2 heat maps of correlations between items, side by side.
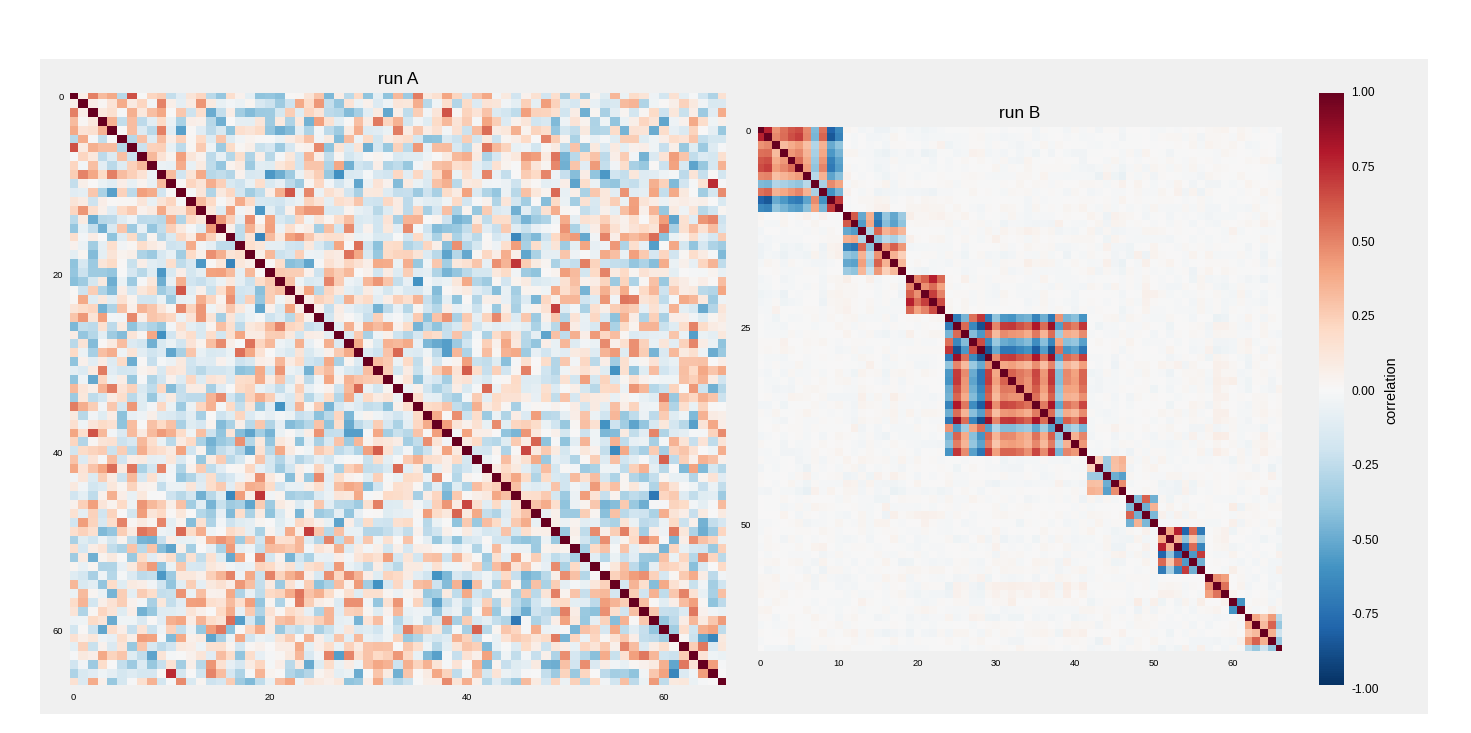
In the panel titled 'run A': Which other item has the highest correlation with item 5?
48
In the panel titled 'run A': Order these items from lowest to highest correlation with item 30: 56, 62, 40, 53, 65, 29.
53, 29, 65, 56, 62, 40
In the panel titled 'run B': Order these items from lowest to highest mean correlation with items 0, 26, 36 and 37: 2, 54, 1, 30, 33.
54, 2, 1, 30, 33
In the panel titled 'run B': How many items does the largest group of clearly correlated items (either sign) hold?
18
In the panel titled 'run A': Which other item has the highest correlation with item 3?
31
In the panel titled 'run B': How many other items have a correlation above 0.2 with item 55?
3
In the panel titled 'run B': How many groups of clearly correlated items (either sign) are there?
10
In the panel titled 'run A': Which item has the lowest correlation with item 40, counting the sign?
55
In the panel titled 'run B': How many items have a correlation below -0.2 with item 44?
4
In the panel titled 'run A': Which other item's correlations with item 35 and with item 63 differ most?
26
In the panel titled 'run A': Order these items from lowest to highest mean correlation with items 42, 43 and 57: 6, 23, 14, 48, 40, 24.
40, 24, 14, 48, 23, 6
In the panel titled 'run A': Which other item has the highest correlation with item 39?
47
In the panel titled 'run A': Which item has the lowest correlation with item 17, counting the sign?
59
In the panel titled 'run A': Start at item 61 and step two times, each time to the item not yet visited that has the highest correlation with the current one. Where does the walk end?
24
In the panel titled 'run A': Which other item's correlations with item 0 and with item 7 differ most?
6
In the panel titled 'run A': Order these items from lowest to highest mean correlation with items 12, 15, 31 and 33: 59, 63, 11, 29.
11, 59, 29, 63
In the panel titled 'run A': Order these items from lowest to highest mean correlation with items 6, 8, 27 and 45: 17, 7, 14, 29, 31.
14, 31, 7, 29, 17
